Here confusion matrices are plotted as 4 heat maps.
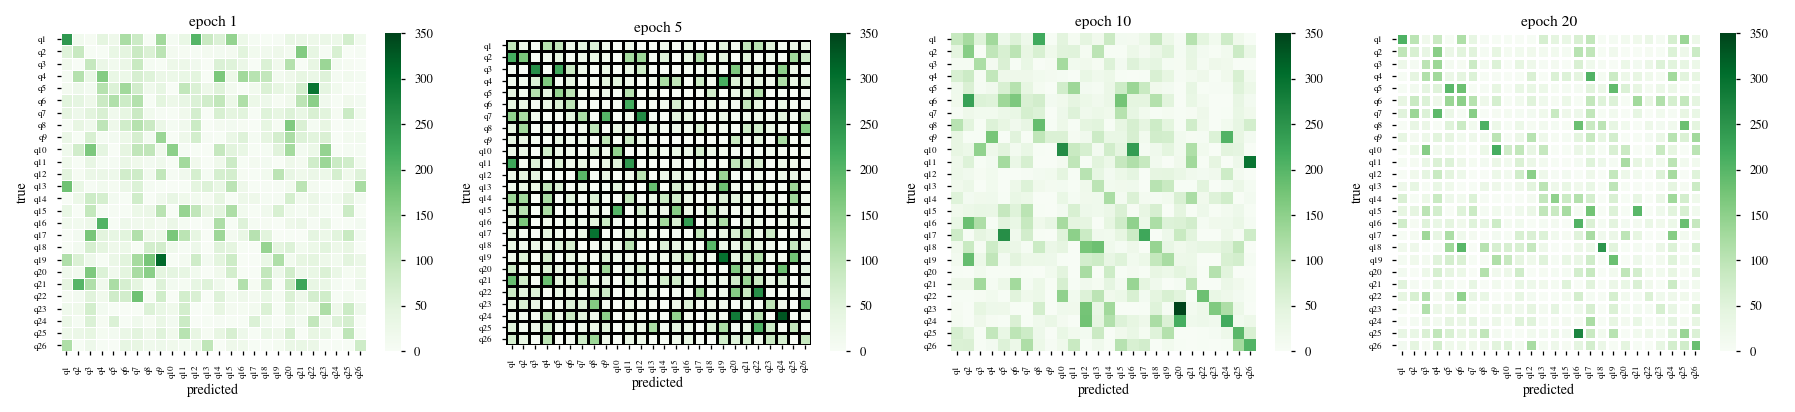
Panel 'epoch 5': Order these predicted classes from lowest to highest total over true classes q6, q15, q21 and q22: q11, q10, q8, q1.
q8, q10, q11, q1
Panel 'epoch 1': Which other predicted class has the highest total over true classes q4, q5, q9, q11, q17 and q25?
q22
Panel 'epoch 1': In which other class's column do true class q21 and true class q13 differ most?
q2
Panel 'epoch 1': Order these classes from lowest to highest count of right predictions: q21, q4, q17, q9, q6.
q6, q17, q9, q4, q21
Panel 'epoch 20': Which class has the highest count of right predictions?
q18
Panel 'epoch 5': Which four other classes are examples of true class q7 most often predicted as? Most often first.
q12, q9, q1, q2
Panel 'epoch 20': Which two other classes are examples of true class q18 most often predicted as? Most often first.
q6, q5
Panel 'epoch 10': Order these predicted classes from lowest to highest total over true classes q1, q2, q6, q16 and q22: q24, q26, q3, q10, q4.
q26, q24, q3, q4, q10
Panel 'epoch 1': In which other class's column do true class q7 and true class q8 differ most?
q20
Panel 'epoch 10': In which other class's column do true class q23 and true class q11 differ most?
q20
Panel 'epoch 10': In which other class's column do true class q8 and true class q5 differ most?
q11
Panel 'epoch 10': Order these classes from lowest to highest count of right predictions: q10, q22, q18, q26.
q18, q22, q26, q10
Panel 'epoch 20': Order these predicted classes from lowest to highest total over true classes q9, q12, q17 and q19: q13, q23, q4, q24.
q23, q13, q4, q24
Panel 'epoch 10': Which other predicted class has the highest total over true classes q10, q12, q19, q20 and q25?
q16
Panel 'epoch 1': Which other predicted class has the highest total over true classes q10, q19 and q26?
q9
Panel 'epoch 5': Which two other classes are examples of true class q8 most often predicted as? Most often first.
q26, q2
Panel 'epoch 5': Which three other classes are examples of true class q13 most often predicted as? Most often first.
q19, q25, q4
